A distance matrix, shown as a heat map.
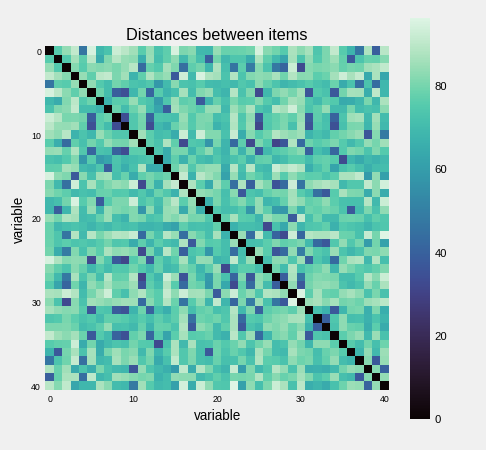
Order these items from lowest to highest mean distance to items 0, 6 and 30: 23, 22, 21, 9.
22, 21, 23, 9
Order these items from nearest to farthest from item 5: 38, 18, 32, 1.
38, 32, 18, 1
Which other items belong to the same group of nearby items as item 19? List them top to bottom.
1, 36
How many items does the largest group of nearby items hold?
8
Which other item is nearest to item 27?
11
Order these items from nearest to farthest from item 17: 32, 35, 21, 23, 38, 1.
23, 32, 38, 21, 1, 35
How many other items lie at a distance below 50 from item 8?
6
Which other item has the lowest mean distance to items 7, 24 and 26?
21
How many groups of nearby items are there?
12
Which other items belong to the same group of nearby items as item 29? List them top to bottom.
20
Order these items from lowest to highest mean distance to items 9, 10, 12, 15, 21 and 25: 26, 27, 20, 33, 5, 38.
5, 38, 26, 33, 20, 27
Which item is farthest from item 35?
3
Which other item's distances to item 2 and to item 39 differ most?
30
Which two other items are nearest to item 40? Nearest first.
38, 10
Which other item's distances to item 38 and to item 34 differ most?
10
